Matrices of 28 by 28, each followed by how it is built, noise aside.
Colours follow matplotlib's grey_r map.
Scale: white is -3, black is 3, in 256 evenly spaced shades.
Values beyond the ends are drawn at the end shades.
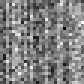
blocks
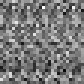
repeating columns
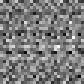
repeating columns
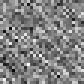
Toeplitz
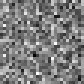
repeating rows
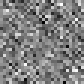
Toeplitz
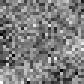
smooth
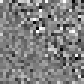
upper triangular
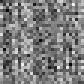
blocks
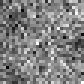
smooth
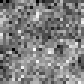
smooth
